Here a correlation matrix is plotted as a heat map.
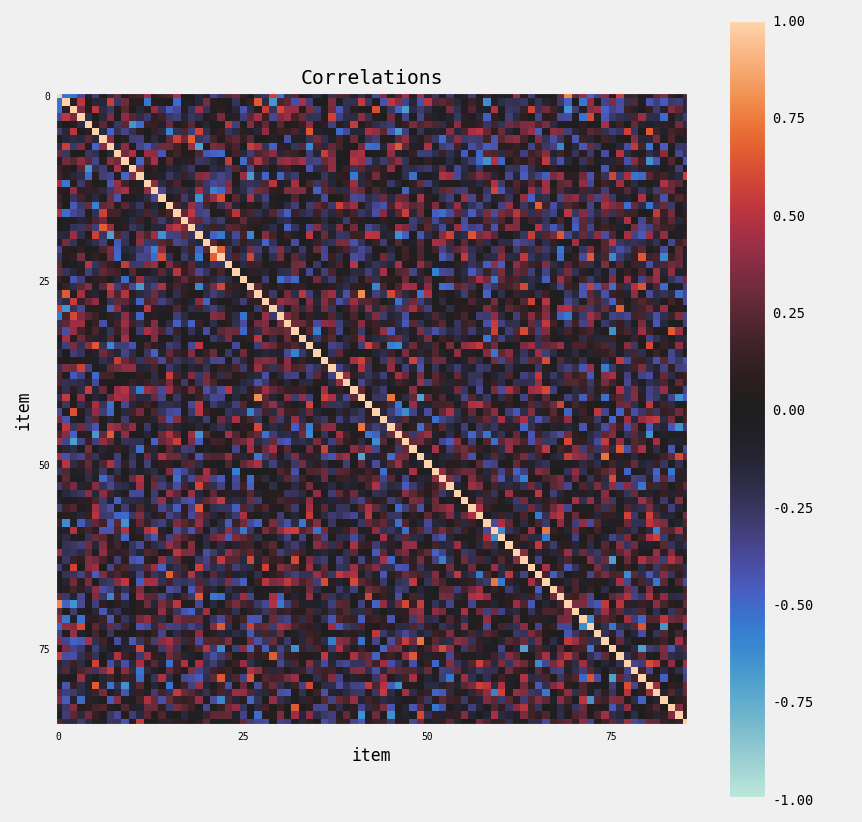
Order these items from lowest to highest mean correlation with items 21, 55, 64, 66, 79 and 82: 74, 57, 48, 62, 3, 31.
62, 57, 3, 74, 31, 48
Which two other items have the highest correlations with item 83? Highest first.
32, 63
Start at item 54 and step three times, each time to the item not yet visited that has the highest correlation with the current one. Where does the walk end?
38
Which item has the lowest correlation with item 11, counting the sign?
26
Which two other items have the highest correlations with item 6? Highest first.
18, 16
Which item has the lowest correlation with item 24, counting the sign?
51
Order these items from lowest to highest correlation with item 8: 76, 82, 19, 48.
48, 19, 82, 76
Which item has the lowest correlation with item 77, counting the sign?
65
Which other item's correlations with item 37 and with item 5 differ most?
34
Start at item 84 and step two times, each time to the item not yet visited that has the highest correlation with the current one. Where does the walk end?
74
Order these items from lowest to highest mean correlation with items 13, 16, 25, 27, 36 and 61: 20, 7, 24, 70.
20, 70, 24, 7
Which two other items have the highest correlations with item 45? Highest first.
41, 27
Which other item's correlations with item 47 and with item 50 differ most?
1
